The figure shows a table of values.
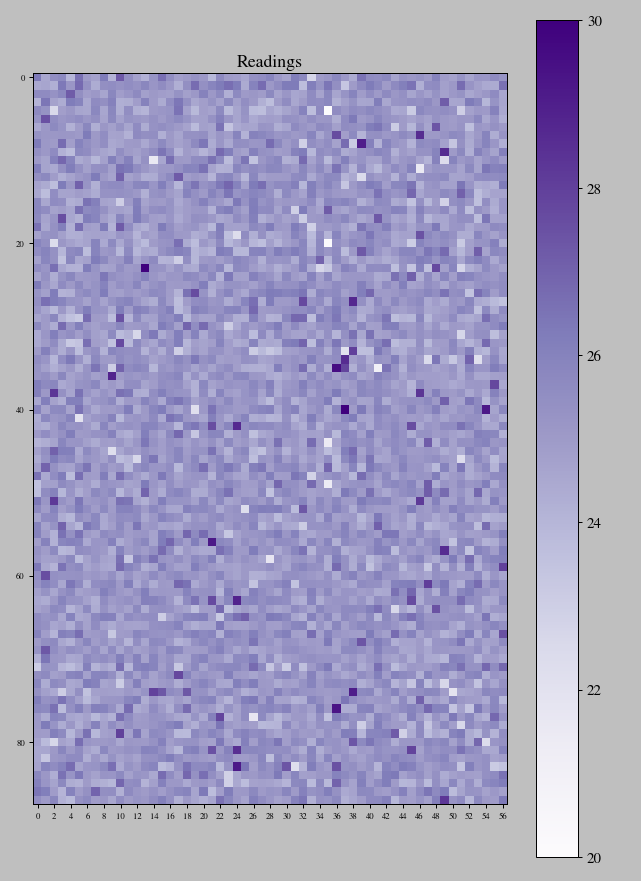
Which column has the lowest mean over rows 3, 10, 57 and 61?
14
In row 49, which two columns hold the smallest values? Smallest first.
35, 0
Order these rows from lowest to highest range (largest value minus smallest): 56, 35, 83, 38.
38, 56, 83, 35
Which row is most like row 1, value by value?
13
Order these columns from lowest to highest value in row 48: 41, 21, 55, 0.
21, 41, 55, 0
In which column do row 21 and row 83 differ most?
24
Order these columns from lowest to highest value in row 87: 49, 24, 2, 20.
20, 24, 2, 49
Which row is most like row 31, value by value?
46
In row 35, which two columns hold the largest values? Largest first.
36, 37
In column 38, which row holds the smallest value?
8
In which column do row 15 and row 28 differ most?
10
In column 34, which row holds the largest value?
22
